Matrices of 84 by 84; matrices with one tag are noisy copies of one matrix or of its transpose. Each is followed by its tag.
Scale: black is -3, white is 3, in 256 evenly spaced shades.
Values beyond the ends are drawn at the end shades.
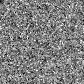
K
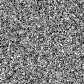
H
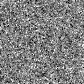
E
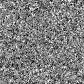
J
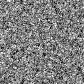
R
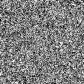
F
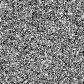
F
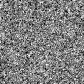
F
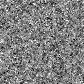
R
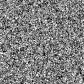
R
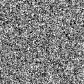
E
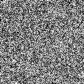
F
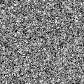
K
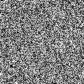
F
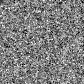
K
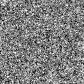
E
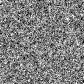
H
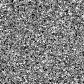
F
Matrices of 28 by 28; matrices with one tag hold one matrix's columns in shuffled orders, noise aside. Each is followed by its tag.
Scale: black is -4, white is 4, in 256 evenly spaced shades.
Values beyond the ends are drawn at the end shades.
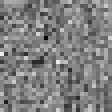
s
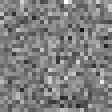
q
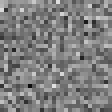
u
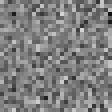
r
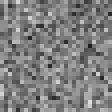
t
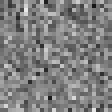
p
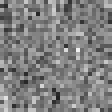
p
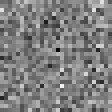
u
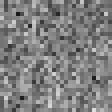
t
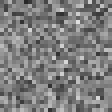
r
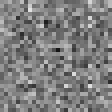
u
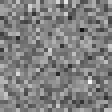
q
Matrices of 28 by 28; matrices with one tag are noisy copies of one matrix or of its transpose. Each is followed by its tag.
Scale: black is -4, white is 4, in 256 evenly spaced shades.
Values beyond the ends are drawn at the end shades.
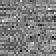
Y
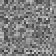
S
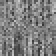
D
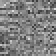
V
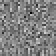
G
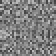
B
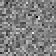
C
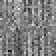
D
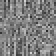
Y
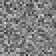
C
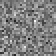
C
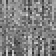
D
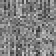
Y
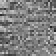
V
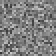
C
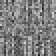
D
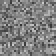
G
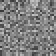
B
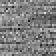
D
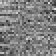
V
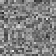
S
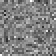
S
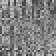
V
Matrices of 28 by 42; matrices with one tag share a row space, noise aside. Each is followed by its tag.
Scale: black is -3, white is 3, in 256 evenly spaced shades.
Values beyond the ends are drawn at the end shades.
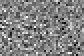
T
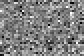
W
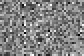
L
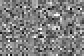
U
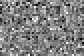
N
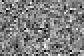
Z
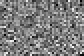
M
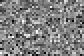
N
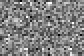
W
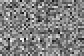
U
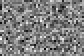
T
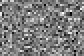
T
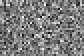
U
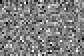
U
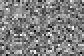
W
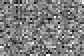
W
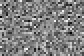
T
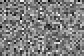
U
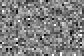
Z
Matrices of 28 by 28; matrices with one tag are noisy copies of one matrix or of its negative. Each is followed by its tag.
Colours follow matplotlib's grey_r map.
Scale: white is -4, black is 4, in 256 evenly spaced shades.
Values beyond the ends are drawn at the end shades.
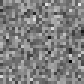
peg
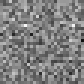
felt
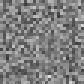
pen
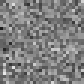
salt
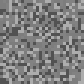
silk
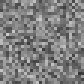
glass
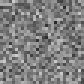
felt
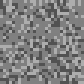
silk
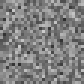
salt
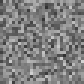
silk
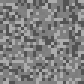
felt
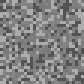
glass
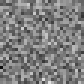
felt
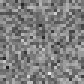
glass
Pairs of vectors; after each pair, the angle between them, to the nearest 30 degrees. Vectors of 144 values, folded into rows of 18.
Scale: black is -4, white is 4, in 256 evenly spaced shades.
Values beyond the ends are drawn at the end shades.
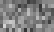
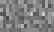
120 degrees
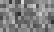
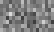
60 degrees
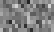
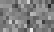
150 degrees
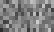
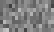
120 degrees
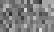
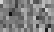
60 degrees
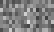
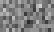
120 degrees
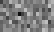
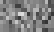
150 degrees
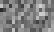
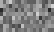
60 degrees
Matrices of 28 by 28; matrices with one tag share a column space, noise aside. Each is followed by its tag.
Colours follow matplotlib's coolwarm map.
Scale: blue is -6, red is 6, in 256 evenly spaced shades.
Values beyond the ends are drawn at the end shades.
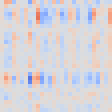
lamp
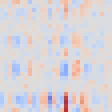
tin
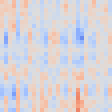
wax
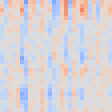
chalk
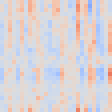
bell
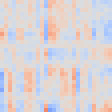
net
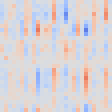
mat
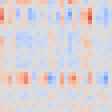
lamp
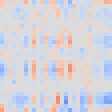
tin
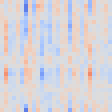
bell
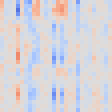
chalk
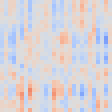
wax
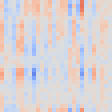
bell
